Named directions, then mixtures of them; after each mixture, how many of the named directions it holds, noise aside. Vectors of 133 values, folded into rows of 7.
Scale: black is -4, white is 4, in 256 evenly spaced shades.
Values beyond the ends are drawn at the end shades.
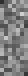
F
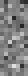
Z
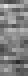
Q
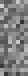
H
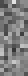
two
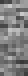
two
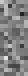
two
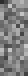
two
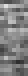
one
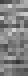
two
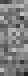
three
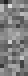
four
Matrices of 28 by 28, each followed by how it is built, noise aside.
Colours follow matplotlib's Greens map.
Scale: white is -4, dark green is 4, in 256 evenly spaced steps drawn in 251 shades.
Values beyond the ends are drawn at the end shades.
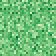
repeating columns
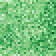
smooth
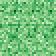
repeating columns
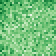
smooth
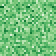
repeating columns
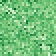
banded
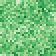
smooth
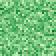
repeating columns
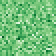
low rank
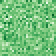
low rank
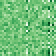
low rank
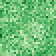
smooth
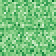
repeating columns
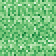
repeating columns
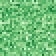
repeating columns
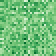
low rank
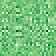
low rank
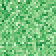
noise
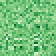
low rank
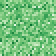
repeating columns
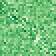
banded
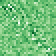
banded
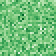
noise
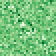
banded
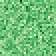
noise
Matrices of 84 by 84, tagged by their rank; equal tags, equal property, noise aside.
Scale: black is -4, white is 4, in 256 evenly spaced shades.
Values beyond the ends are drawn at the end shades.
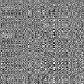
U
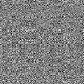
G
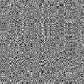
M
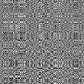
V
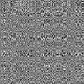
U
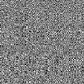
G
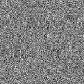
G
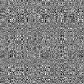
U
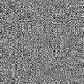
G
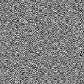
M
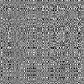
V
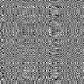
V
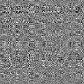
M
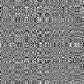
V
